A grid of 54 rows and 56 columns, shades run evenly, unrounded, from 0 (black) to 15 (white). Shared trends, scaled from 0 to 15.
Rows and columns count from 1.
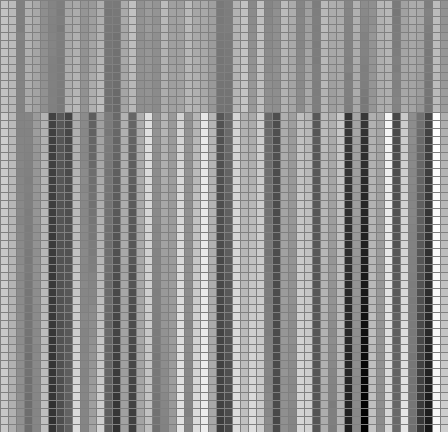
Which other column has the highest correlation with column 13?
10
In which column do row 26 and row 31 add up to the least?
46
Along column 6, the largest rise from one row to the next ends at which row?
15
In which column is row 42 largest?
55
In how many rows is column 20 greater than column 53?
40
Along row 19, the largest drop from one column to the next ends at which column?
50
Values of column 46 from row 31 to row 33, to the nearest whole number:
2 2 2
